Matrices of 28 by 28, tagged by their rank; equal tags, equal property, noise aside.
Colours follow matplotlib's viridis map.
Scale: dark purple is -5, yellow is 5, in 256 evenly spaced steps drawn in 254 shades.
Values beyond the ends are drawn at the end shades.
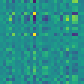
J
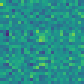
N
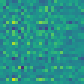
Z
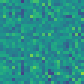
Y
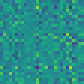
J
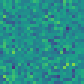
Y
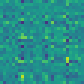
Z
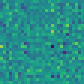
Y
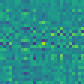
N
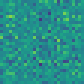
Y
